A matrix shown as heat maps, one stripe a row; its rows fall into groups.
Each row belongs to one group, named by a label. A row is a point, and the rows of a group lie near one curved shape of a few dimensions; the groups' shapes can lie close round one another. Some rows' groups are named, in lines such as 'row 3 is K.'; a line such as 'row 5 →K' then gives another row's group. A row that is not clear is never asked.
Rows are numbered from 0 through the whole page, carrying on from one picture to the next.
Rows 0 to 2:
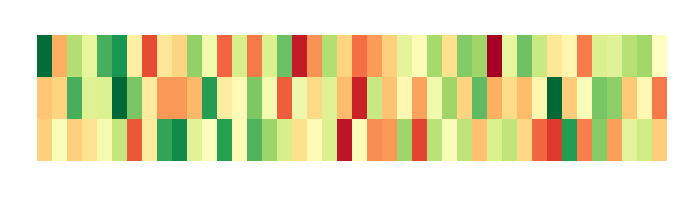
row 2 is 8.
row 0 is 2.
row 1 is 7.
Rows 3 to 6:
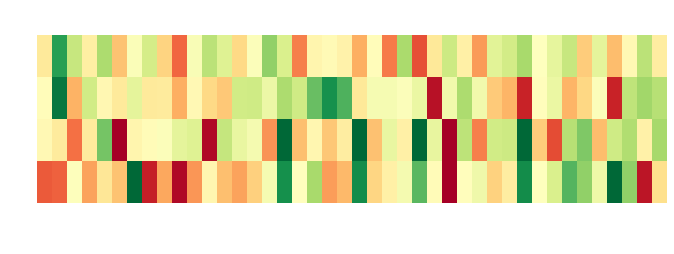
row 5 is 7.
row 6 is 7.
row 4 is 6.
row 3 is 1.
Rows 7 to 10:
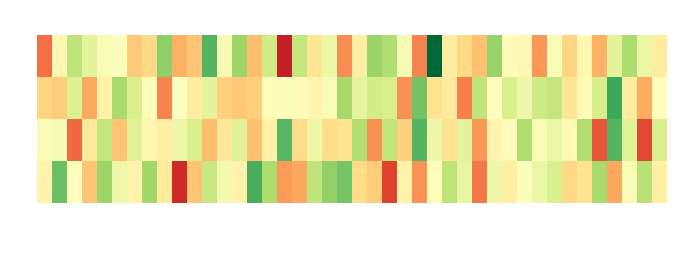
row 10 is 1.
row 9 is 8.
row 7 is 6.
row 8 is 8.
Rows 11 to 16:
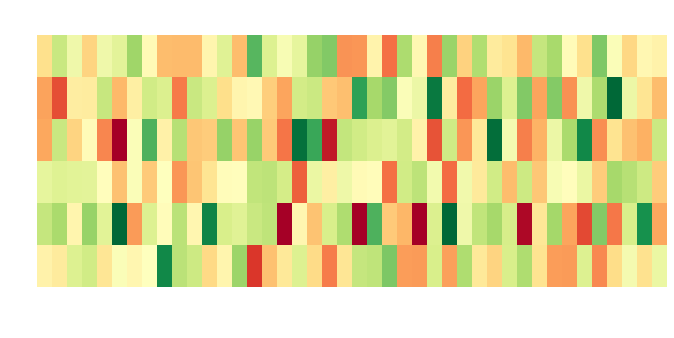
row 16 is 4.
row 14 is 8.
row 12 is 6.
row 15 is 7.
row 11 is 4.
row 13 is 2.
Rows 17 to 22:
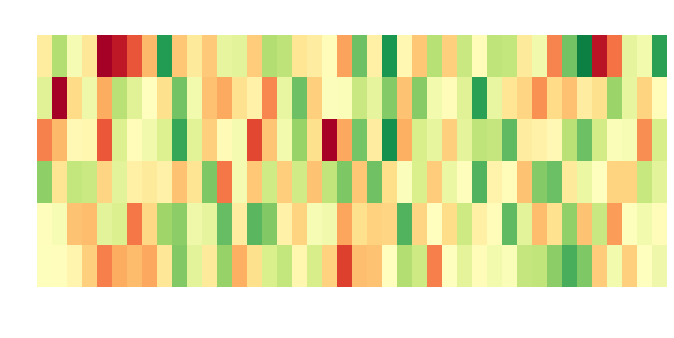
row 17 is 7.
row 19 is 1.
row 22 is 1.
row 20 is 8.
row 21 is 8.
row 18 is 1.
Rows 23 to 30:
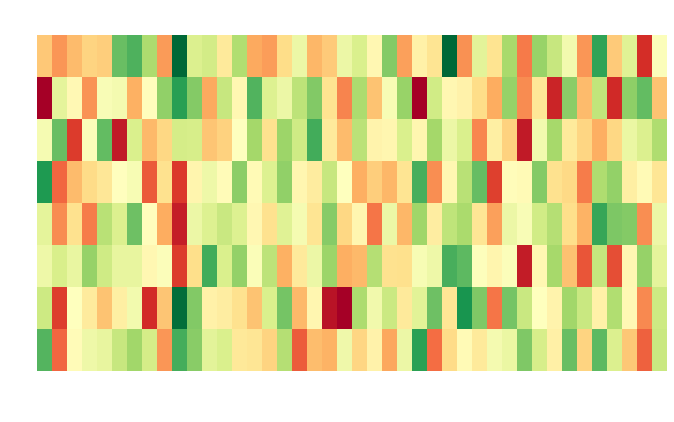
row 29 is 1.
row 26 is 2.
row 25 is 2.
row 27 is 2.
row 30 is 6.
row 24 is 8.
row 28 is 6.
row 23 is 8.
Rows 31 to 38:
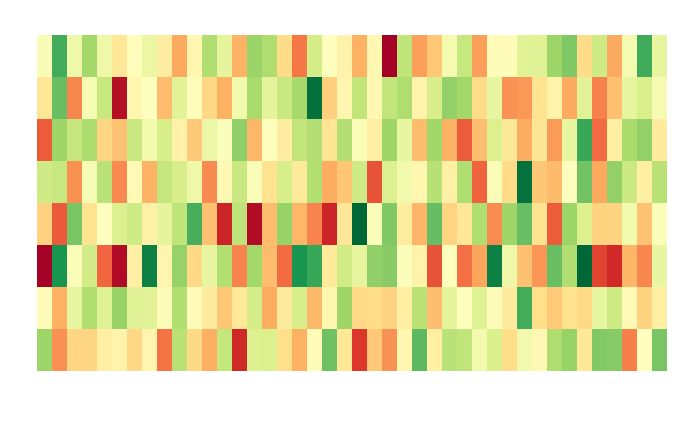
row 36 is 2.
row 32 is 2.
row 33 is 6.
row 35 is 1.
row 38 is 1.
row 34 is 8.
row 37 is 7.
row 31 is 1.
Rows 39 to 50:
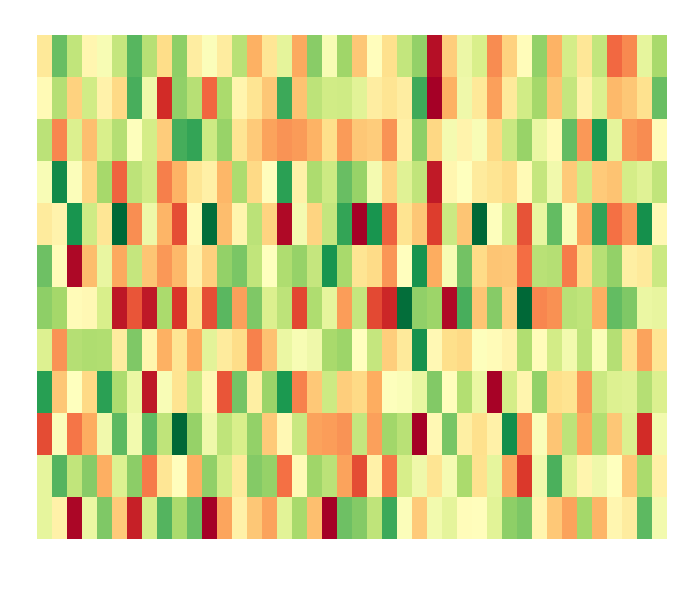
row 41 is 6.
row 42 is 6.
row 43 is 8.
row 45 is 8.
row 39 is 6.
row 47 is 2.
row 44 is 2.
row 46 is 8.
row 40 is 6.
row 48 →8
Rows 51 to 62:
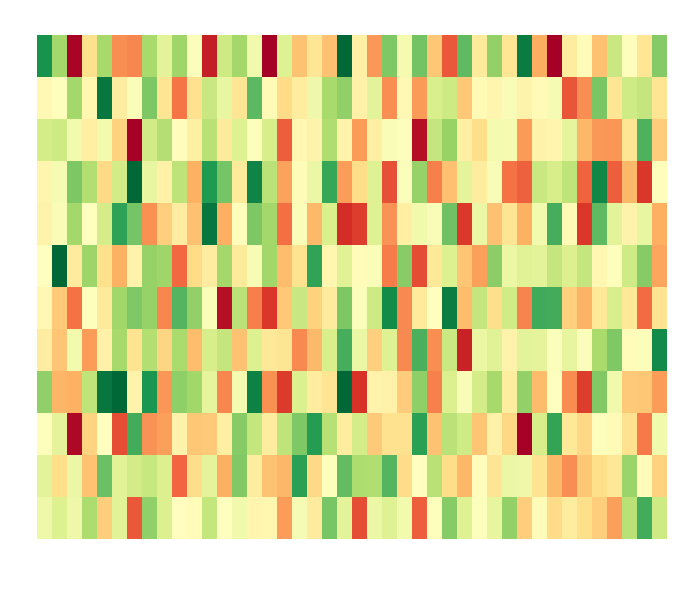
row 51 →7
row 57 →8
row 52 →1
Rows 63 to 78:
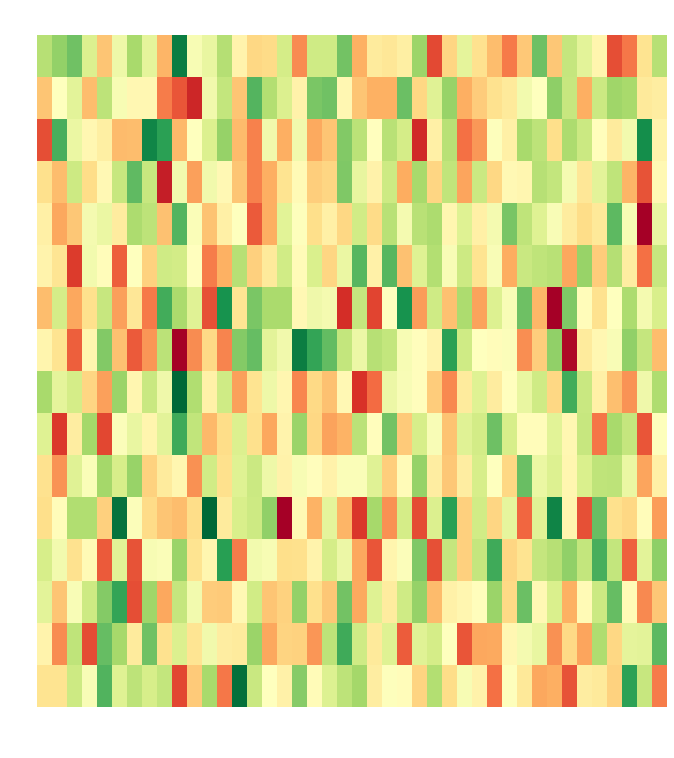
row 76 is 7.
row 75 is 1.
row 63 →6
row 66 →8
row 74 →7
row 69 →8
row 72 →1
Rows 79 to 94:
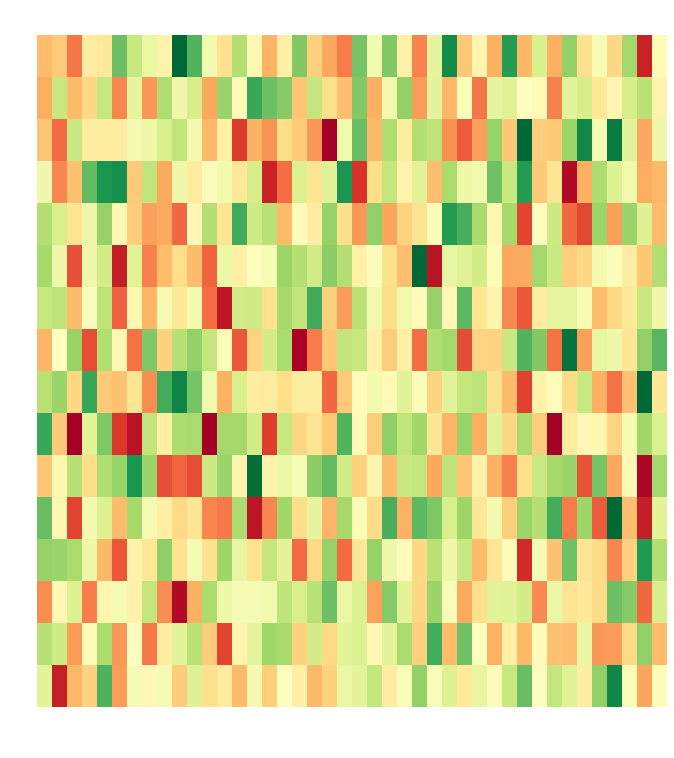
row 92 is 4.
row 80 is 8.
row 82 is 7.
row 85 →2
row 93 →2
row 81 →6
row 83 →6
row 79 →8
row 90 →8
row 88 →7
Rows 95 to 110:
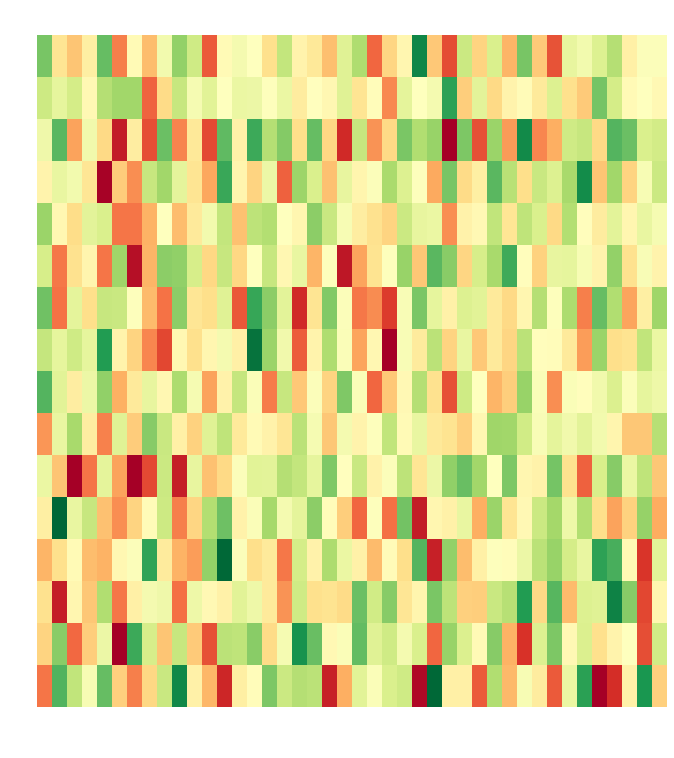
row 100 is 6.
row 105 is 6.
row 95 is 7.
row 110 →2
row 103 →7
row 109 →2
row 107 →2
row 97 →8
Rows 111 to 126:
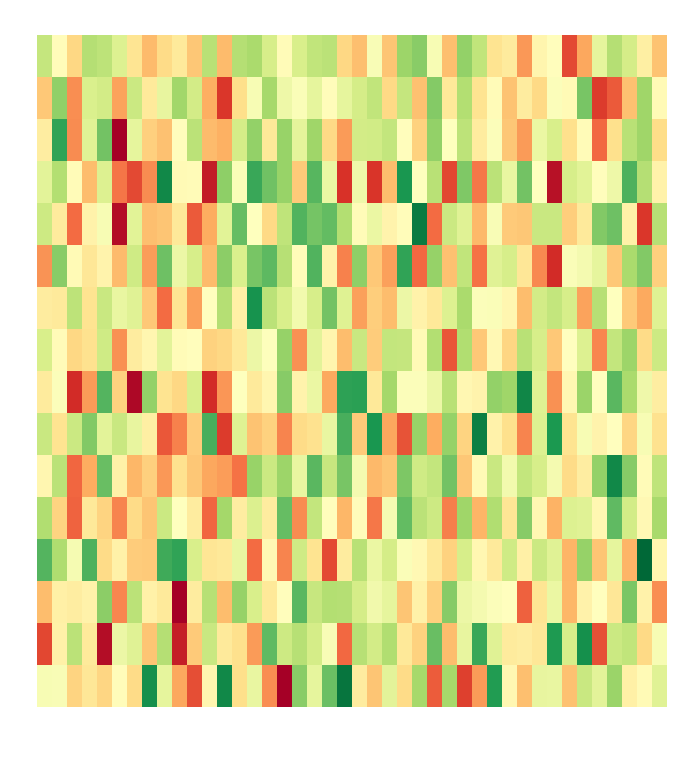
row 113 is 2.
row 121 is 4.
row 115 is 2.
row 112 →2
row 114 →8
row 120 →8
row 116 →8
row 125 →7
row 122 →8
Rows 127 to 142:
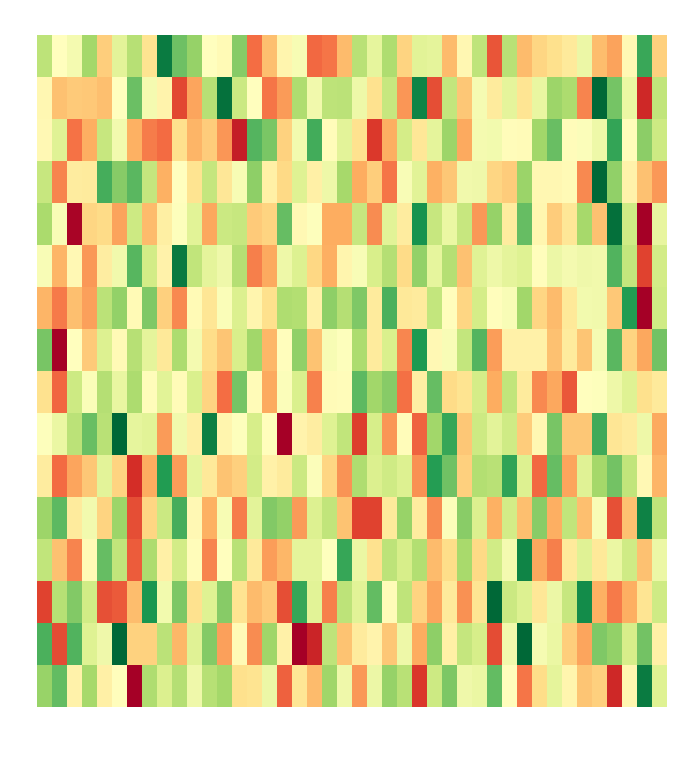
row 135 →1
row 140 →2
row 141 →2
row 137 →6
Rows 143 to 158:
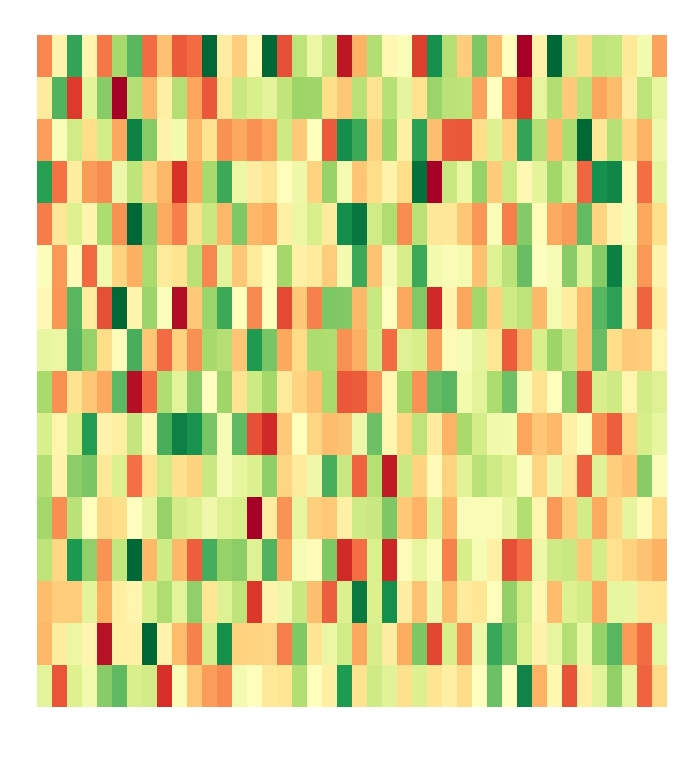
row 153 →8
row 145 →6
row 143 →7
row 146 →2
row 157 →2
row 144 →2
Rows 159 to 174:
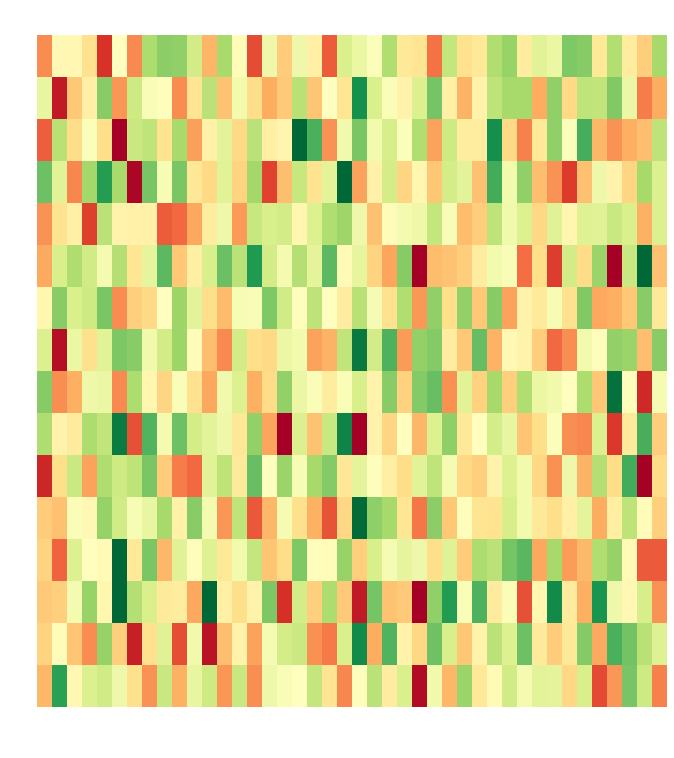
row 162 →7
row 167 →8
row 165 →2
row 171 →7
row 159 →1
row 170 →1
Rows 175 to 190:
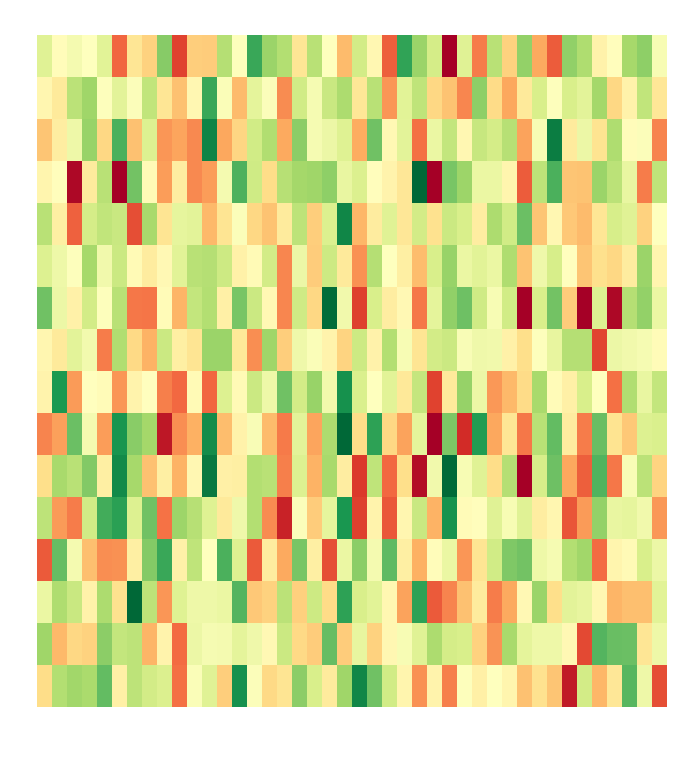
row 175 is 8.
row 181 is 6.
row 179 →7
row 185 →7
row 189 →2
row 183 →6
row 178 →2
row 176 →8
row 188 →6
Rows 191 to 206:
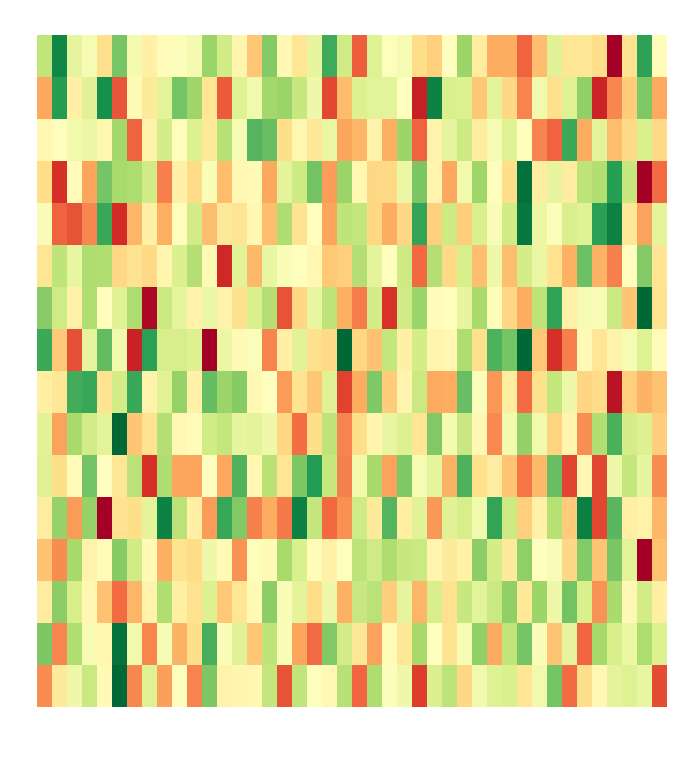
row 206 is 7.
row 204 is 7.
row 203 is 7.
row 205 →2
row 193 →8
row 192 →2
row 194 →7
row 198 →7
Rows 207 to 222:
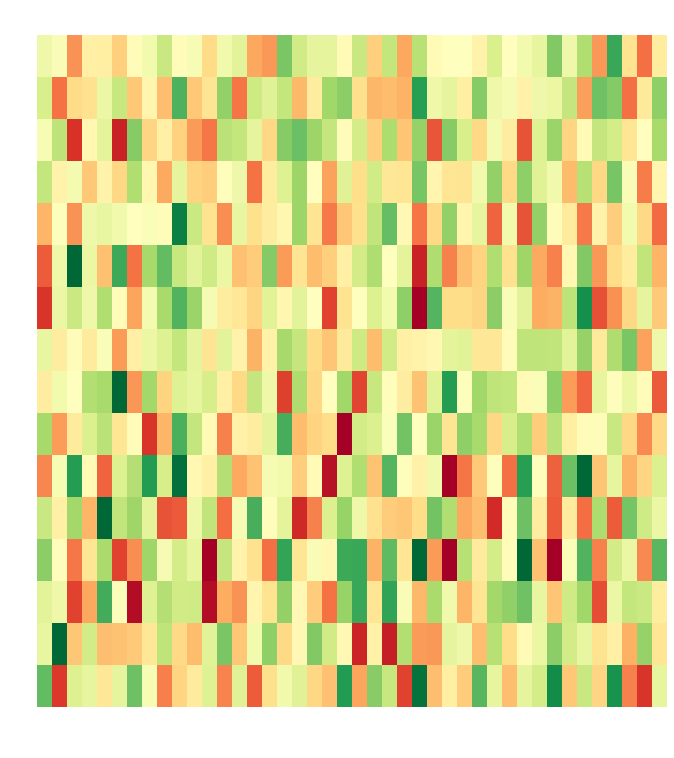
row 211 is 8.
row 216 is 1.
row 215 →7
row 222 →8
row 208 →1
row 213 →2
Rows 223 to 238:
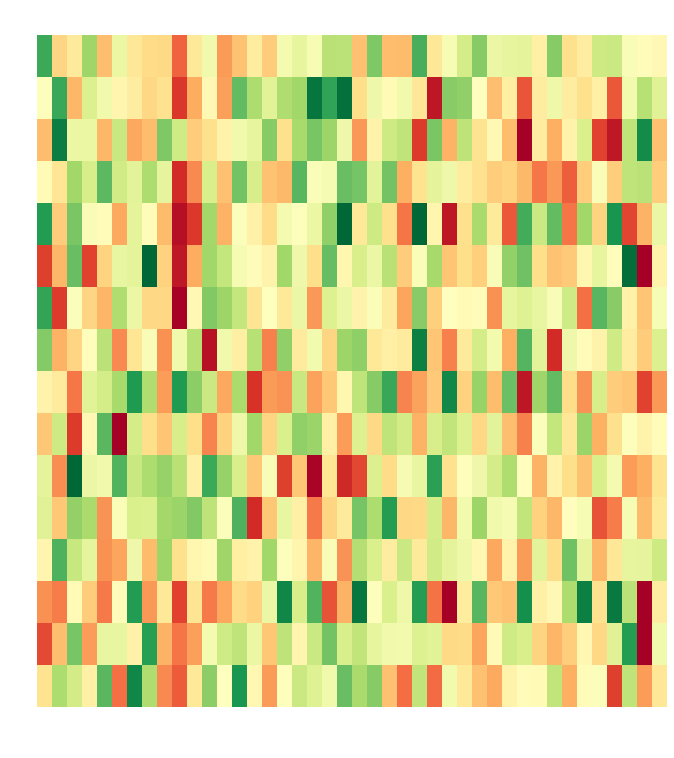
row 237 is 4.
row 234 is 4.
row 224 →6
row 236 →7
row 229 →2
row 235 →7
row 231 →8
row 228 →4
